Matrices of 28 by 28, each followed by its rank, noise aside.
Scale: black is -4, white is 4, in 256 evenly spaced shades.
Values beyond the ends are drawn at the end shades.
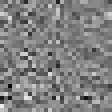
five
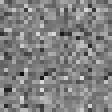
six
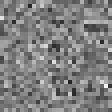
six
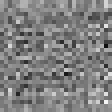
four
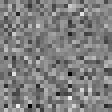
five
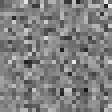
six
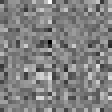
two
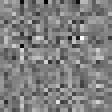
three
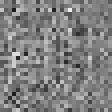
five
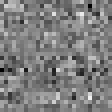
five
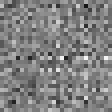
six
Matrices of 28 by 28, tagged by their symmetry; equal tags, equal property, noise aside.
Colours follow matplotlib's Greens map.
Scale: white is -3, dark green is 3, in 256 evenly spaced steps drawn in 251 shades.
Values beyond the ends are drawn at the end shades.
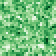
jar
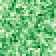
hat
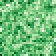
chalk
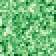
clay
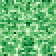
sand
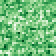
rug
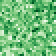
jar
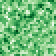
clay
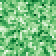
rug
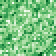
clay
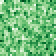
rug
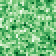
rug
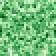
sand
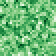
clay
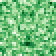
sand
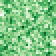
hat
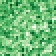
clay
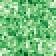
hat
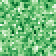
hat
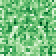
sand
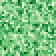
hat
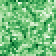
jar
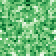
sand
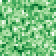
hat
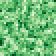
chalk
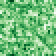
jar
